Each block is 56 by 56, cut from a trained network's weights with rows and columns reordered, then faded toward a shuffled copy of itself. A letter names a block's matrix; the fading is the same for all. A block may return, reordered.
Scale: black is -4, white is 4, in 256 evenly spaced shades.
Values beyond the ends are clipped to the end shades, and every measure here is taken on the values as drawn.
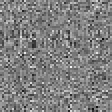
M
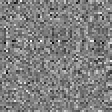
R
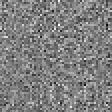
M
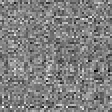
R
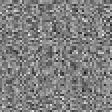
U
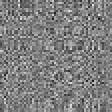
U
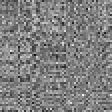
U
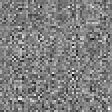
M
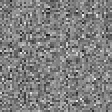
M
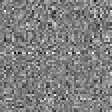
R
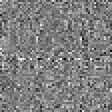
R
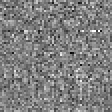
R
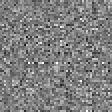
R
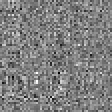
M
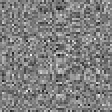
U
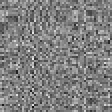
U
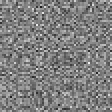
U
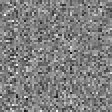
M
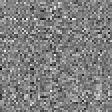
R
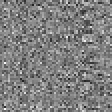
M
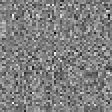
M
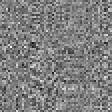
U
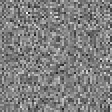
U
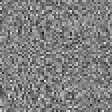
U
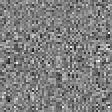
M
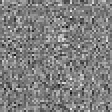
M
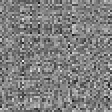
U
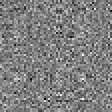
M
